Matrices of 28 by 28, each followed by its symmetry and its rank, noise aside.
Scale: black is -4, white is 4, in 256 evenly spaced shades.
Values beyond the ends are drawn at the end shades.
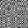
symmetric, rank two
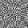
no symmetry, rank three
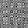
symmetric, rank two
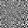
antisymmetric, rank two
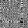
no symmetry, rank three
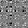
symmetric, rank two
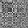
symmetric, rank two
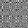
antisymmetric, rank two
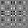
symmetric, rank one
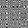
antisymmetric, rank two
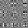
antisymmetric, rank two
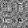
symmetric, rank three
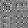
symmetric, rank two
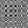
symmetric, rank one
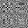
symmetric, rank two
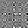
antisymmetric, rank two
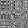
no symmetry, rank two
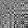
symmetric, rank two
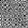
symmetric, rank three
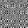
no symmetry, rank two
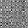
no symmetry, rank three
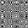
symmetric, rank one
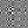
no symmetry, rank two
